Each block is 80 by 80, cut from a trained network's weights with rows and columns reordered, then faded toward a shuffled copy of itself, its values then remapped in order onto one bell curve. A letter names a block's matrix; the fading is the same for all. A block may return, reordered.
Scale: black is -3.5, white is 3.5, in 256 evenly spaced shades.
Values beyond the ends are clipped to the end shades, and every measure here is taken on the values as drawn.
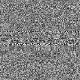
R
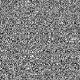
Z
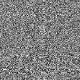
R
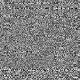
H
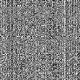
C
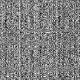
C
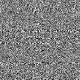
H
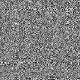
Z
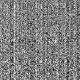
C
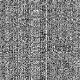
C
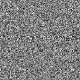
R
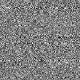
R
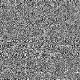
Z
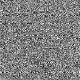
R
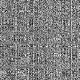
C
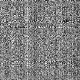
C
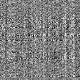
C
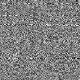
H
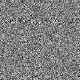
Z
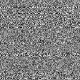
H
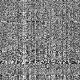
C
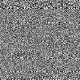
H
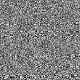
H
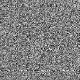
R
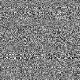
H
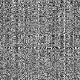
C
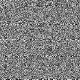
Z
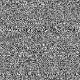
R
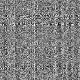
C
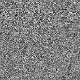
R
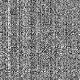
C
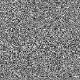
Z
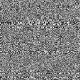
H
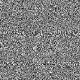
R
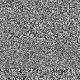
R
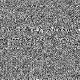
R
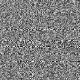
Z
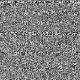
Z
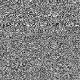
R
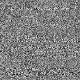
R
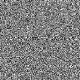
R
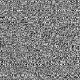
H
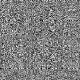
H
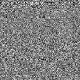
H
